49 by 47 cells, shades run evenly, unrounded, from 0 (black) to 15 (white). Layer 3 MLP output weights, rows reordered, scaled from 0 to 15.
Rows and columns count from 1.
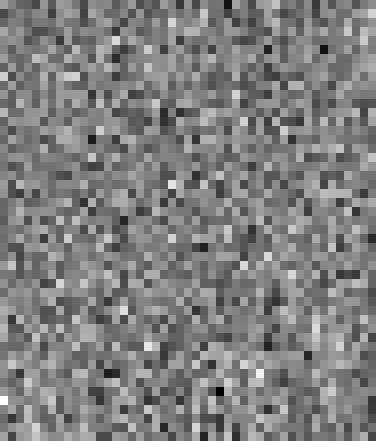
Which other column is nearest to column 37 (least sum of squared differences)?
38
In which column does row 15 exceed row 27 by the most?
6
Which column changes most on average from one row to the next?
15
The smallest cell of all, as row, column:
44, 28
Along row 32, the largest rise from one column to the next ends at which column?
8
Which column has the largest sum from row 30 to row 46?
42
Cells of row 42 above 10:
7
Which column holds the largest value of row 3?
22
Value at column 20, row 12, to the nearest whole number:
12
